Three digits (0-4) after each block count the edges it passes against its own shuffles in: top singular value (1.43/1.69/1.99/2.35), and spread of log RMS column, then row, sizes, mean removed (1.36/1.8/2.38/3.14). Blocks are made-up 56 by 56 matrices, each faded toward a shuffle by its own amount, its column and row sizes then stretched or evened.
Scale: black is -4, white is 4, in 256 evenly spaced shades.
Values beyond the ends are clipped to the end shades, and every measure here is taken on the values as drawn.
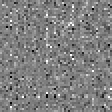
2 2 1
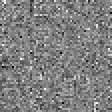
1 2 0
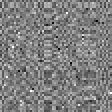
4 0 0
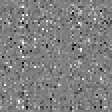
2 2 1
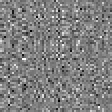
3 2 1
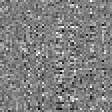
3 3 1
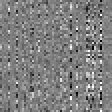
3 4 0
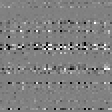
4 1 4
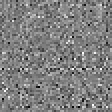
3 1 2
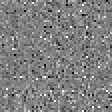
0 2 2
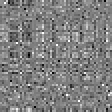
4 1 1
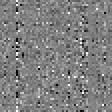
2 3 2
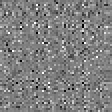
3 2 2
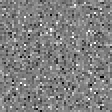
0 1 1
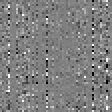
1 4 1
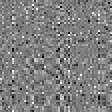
4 2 0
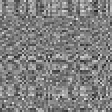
4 0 3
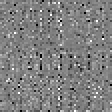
3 2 1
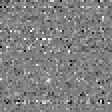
1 1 3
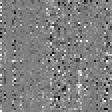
0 4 1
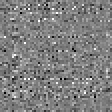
1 2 3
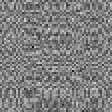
4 0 1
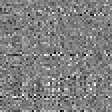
3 1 3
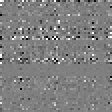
2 2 4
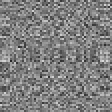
4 0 2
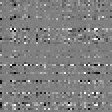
2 3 4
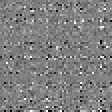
3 2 3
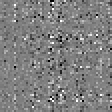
0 3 2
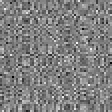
4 0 0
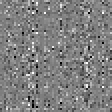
2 4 1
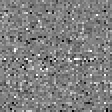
1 0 2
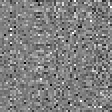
3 2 0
